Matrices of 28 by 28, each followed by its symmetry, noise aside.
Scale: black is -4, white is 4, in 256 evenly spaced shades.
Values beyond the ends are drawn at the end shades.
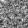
no symmetry.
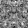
mirrored left to right.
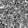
symmetric across the other diagonal.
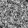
same after a half turn.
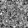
symmetric across the other diagonal.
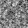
no symmetry.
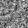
antisymmetric.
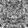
mirrored left to right.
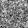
no symmetry.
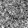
no symmetry.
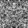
mirrored left to right.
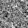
antisymmetric.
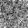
symmetric.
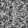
mirrored top to bottom.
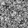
symmetric.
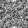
same after a half turn.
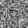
symmetric.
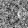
mirrored top to bottom.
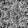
mirrored top to bottom.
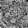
symmetric across the other diagonal.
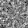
symmetric.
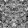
mirrored left to right.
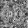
mirrored top to bottom.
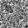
symmetric.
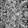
mirrored top to bottom.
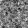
no symmetry.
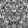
mirrored left to right.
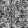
mirrored top to bottom.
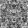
mirrored left to right.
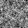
same after a half turn.
